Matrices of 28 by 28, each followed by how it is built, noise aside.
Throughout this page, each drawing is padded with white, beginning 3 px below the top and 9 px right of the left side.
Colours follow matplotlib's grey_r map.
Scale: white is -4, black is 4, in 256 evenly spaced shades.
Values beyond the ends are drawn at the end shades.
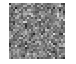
noise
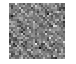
Toeplitz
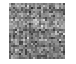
blocks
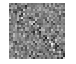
banded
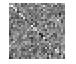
diagonal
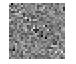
banded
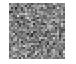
noise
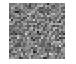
repeating columns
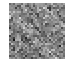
Toeplitz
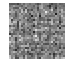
blocks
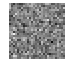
noise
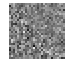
lower triangular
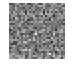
repeating columns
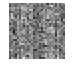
blocks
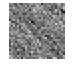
Toeplitz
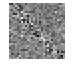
banded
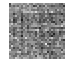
blocks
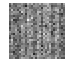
blocks
